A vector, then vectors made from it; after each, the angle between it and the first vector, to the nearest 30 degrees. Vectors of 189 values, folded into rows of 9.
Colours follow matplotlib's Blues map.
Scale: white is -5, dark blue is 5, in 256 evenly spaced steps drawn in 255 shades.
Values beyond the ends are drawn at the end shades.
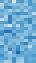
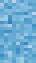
30 degrees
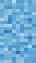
30 degrees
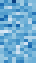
150 degrees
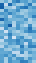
120 degrees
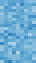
90 degrees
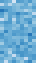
60 degrees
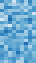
30 degrees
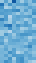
150 degrees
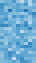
120 degrees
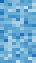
90 degrees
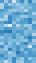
30 degrees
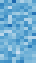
150 degrees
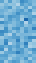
60 degrees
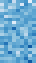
90 degrees
